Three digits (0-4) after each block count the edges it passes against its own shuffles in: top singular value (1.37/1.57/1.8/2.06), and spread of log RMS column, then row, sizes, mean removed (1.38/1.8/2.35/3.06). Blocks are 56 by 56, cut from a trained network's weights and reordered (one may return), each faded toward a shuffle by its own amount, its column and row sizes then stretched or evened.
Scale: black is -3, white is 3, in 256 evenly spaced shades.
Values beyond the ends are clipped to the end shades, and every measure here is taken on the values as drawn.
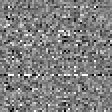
3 2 3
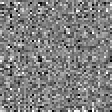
3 2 3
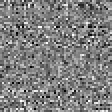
2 0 3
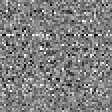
2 1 3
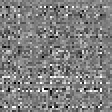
0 3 4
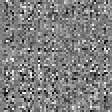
0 4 3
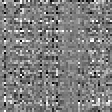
1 4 3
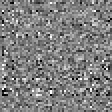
1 2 3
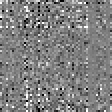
1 4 3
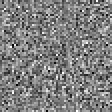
2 1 0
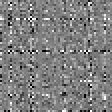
3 4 3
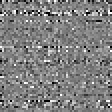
0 2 4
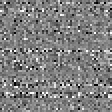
2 2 4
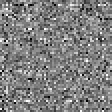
1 2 3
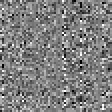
3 4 0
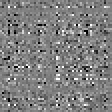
3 3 4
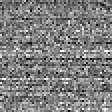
3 1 2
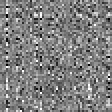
4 4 0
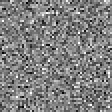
1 1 1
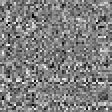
4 2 2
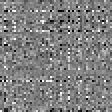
3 3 3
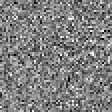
2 1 1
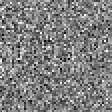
1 1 0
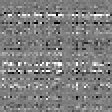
4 3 4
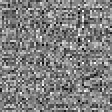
4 1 1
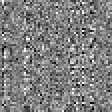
3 3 0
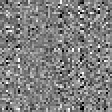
3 3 1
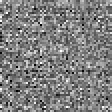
0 3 0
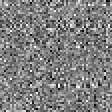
3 1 2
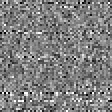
3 0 3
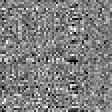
3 3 2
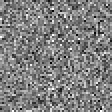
0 1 0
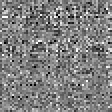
3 1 3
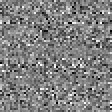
2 0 3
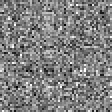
2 0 2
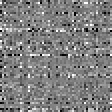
3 2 4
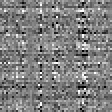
4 4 1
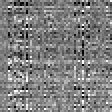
4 4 0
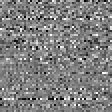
2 0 4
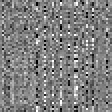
4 4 0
